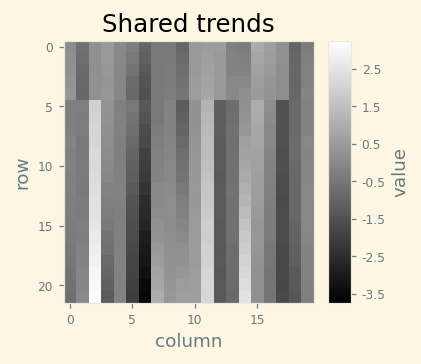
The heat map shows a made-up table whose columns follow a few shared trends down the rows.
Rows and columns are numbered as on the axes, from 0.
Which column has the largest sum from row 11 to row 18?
2
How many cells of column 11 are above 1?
17
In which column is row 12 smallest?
6
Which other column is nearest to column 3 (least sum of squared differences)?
16
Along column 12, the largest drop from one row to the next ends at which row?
5
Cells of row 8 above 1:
2
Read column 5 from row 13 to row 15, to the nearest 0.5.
-1.5 -1.5 -1.5
